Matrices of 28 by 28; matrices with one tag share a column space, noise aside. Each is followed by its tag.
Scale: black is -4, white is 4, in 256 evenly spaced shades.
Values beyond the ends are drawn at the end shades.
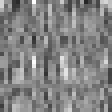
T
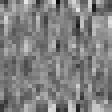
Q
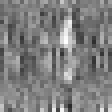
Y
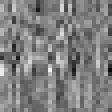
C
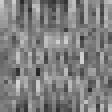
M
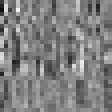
C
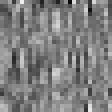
T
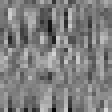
Y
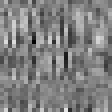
Y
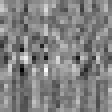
C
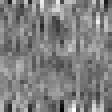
Q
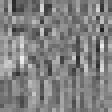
C
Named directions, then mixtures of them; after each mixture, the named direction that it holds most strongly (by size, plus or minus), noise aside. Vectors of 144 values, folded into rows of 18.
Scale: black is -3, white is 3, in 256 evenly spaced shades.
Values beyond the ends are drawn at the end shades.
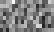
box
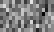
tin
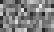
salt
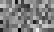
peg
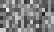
tin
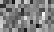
tin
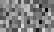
tin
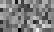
peg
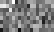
peg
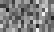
tin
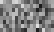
salt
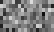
salt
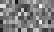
peg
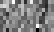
tin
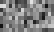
tin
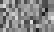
tin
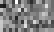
peg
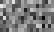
box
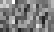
box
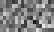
box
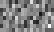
tin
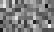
peg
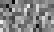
box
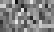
peg
